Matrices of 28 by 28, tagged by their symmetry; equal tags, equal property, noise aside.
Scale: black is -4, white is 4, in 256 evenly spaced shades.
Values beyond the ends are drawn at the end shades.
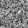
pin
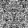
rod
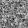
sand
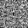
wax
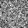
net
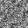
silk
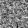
sand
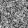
pin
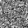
pin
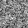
pin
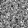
pin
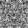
rod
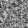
sand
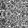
wax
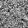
pin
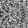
wax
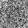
silk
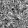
sand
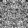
rod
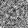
silk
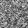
silk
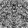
rod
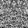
rod
